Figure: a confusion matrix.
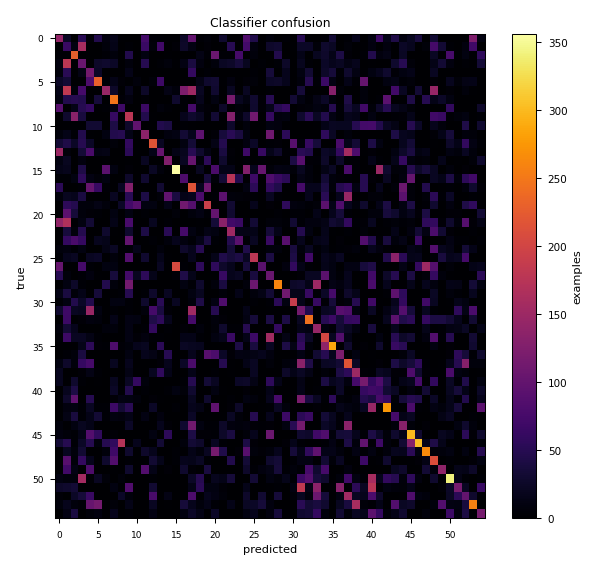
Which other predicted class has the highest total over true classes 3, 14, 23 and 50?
1
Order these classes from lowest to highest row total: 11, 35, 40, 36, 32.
40, 36, 11, 35, 32
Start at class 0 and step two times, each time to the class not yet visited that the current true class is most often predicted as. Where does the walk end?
38
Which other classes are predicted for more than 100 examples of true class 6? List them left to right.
1, 16, 17, 35, 48
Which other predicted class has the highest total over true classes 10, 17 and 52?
37
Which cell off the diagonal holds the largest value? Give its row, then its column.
26, 15
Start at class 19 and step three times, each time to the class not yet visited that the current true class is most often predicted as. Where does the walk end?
48
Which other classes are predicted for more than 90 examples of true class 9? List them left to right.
2, 22, 25
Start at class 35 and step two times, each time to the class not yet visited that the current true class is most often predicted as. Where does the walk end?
27
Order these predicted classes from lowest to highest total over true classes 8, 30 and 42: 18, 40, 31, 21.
31, 18, 21, 40
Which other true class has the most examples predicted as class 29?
23
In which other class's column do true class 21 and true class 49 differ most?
0
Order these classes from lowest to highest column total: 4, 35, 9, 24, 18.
18, 24, 35, 4, 9
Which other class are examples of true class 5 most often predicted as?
39
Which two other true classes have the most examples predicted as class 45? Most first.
46, 16
